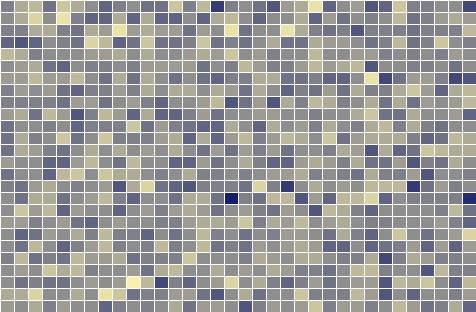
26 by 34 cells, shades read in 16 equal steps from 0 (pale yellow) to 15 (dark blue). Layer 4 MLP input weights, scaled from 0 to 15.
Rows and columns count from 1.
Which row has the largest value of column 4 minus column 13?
1
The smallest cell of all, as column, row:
10, 24
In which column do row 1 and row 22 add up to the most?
28
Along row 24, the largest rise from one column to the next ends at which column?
12
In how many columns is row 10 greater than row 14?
12
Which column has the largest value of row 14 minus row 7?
27
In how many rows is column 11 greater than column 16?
6
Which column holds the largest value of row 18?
23
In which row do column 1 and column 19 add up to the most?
11
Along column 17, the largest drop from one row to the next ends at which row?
18
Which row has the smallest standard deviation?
5
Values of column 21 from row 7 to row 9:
9 10 5
